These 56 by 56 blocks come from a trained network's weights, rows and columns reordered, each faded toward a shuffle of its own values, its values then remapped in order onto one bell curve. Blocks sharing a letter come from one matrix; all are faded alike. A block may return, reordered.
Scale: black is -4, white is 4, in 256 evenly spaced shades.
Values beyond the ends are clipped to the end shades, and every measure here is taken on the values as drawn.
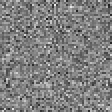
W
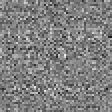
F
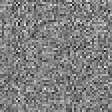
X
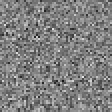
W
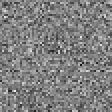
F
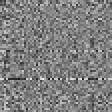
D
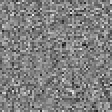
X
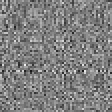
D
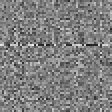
D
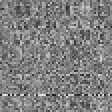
D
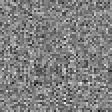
W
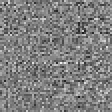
X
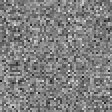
W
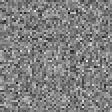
W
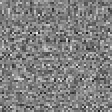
F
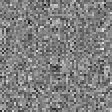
W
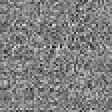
D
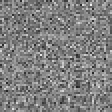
W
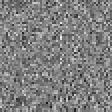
W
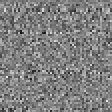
F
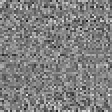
F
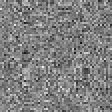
W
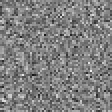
W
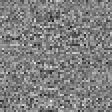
F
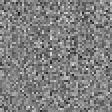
W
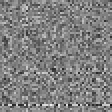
D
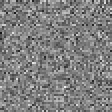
F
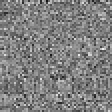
F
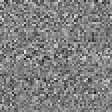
F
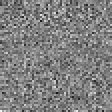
W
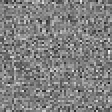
F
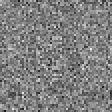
W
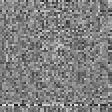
D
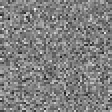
W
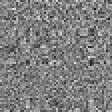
F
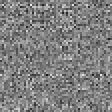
D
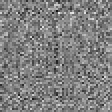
X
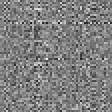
D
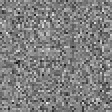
W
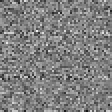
F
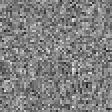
W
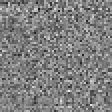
F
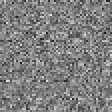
F
